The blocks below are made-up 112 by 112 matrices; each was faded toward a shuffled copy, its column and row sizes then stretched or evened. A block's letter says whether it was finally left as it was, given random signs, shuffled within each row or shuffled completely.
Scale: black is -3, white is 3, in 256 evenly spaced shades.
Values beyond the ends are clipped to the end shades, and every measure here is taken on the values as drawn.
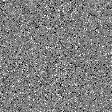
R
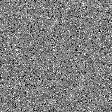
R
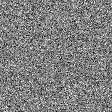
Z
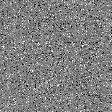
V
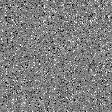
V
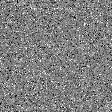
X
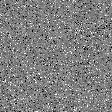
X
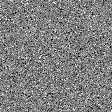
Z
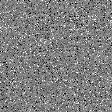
R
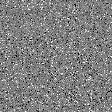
R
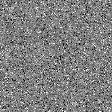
V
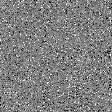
V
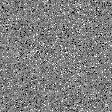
V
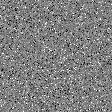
Z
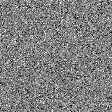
X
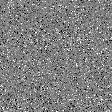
X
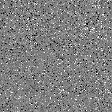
V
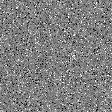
R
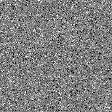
R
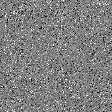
V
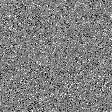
X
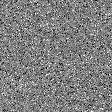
Z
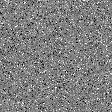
Z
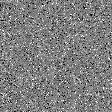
R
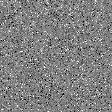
R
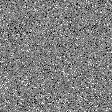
X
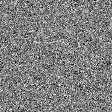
X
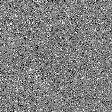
V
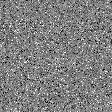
X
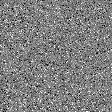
X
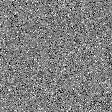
Z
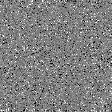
V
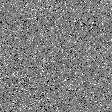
Z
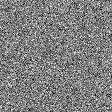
Z
